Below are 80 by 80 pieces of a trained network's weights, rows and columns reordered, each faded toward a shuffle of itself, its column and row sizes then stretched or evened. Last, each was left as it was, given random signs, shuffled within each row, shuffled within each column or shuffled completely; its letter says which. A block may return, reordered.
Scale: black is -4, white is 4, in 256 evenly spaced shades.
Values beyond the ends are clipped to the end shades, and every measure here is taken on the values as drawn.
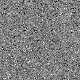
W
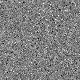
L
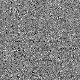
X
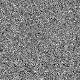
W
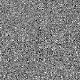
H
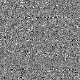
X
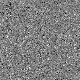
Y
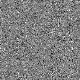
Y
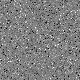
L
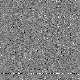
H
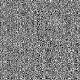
H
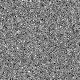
L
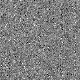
Y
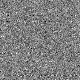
W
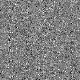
Y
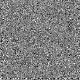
X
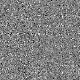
X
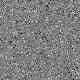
W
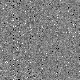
Y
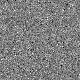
L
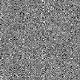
H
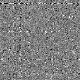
H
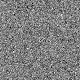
L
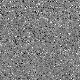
W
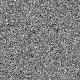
L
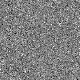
Y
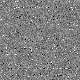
W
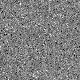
L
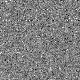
W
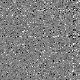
H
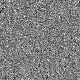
L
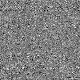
W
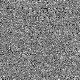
W
